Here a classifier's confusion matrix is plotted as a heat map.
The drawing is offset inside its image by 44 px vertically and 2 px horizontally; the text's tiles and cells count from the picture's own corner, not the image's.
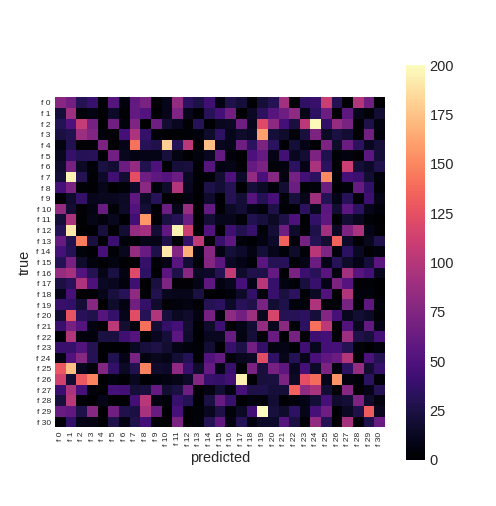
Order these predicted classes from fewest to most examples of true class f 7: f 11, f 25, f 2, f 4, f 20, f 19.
f 4, f 2, f 19, f 11, f 20, f 25
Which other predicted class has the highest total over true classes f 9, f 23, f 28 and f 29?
f 19
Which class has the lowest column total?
f 13
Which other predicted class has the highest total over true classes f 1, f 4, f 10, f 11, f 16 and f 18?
f 7
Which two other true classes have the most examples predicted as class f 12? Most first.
f 14, f 4
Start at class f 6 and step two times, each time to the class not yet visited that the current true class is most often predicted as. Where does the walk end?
f 22
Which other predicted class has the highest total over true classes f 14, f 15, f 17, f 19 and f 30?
f 24
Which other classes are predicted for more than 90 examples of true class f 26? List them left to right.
f 0, f 2, f 3, f 17, f 23, f 24
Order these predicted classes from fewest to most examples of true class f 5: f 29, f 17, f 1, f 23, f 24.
f 17, f 23, f 1, f 29, f 24
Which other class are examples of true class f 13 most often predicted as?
f 2
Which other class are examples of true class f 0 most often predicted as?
f 25
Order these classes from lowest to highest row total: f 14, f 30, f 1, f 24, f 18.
f 18, f 30, f 1, f 24, f 14
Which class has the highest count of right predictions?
f 26
